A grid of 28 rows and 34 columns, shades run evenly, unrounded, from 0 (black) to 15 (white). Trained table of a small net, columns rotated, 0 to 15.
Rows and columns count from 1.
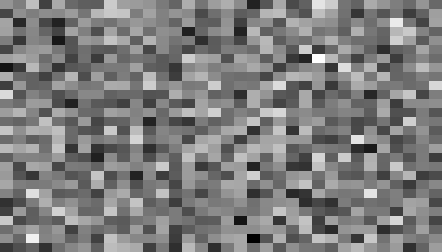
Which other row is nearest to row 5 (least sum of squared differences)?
3
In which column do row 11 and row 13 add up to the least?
29
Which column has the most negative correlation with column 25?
24
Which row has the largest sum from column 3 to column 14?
2
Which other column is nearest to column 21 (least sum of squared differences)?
7
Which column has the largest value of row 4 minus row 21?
32
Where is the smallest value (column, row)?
20, 27
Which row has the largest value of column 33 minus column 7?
8
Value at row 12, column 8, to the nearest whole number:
5
